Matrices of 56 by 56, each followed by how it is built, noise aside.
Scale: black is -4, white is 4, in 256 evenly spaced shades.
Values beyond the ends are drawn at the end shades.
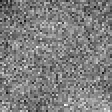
smooth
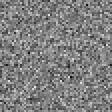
repeating columns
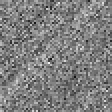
Hankel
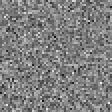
noise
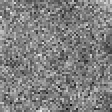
smooth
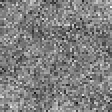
smooth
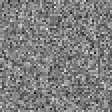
noise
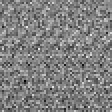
repeating columns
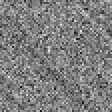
Toeplitz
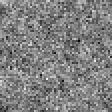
smooth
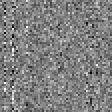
uneven columns
